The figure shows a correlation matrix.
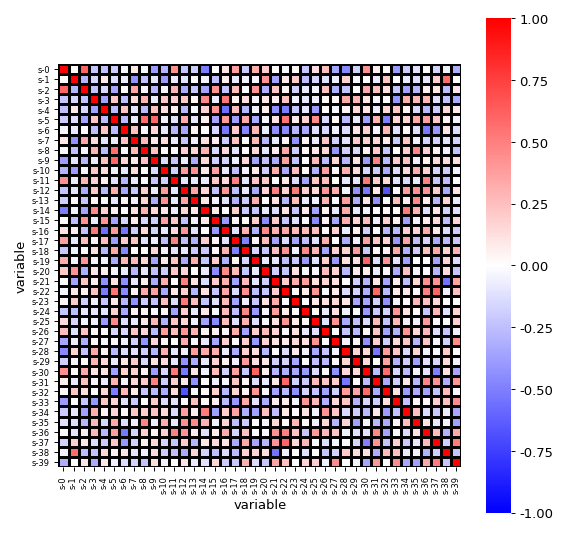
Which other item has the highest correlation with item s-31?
s-22
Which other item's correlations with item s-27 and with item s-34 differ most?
s-39
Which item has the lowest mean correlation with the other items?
s-6
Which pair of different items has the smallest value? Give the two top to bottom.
s-12, s-32
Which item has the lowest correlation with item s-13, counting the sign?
s-31
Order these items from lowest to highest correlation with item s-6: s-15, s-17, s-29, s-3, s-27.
s-3, s-15, s-27, s-29, s-17
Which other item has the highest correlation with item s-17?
s-11
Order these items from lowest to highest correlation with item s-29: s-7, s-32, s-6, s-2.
s-2, s-6, s-7, s-32
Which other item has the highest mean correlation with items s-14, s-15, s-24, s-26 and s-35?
s-10
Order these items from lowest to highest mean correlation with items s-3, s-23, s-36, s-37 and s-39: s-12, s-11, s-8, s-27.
s-8, s-11, s-27, s-12
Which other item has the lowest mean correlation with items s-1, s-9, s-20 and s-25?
s-15
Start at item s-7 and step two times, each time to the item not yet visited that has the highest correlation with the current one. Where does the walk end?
s-0
